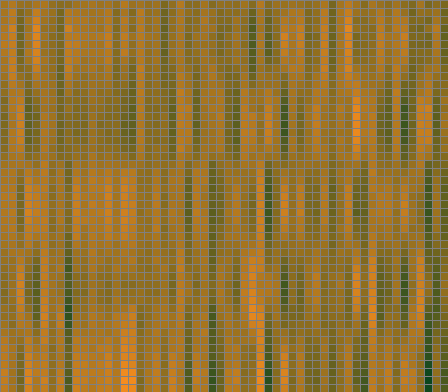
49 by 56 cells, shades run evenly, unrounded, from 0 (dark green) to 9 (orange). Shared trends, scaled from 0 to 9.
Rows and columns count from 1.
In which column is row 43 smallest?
54
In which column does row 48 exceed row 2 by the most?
17
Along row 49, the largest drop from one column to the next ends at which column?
34
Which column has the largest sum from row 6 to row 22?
45
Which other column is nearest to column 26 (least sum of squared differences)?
12
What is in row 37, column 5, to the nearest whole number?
3
